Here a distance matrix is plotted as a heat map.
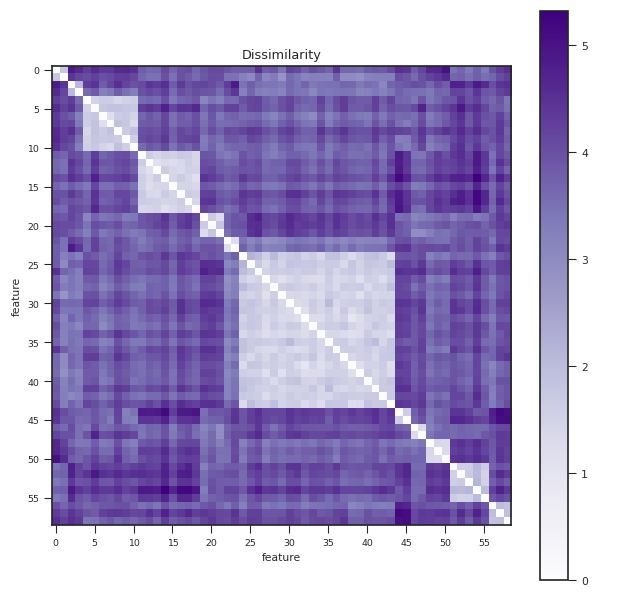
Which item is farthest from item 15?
54
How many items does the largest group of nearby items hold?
20
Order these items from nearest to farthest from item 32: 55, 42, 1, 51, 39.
39, 42, 1, 55, 51
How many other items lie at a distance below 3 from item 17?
7
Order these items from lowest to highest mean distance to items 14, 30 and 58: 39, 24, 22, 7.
39, 24, 22, 7
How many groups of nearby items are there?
12
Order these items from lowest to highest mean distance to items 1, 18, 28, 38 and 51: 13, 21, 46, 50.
13, 46, 21, 50
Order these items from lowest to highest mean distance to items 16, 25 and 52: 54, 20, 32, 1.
32, 1, 54, 20
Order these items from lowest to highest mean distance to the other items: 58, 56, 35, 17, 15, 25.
35, 25, 15, 56, 17, 58
